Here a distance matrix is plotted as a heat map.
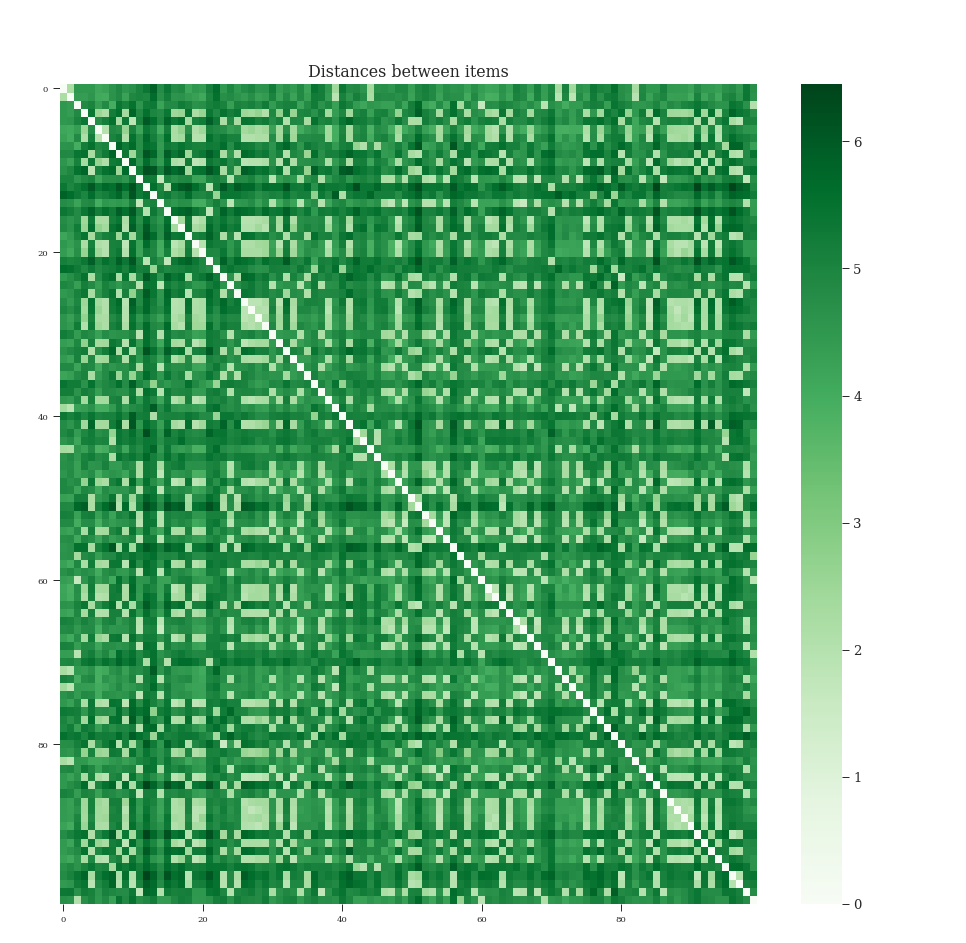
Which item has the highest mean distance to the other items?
12
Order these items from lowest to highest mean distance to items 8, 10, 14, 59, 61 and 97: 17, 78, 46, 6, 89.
46, 78, 89, 6, 17
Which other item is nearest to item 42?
45
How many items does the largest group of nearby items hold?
33
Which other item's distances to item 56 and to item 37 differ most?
98
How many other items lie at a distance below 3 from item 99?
4
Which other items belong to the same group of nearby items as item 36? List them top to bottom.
13, 22, 40, 76, 79
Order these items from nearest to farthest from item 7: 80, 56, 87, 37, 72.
72, 37, 87, 80, 56
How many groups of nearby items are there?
8
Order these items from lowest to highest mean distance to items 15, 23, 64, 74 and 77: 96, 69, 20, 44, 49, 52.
20, 49, 52, 44, 96, 69
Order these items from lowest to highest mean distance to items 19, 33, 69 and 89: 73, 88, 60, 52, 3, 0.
88, 3, 60, 73, 0, 52
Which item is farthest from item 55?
79
